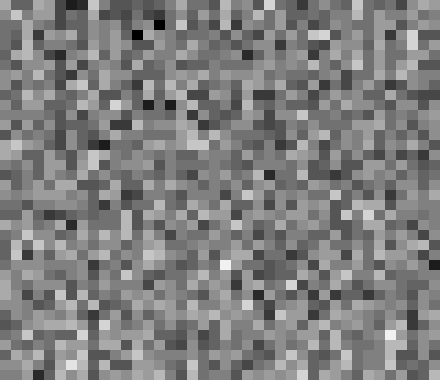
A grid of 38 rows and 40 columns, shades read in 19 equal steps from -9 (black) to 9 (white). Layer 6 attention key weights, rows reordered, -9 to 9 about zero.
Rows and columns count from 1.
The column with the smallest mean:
25
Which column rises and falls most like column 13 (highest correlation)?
36
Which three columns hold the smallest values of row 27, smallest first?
40, 9, 29
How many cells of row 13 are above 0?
17
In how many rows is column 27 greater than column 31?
14
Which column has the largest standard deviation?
6
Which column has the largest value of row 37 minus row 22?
7
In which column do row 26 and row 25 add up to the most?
2
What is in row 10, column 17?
4
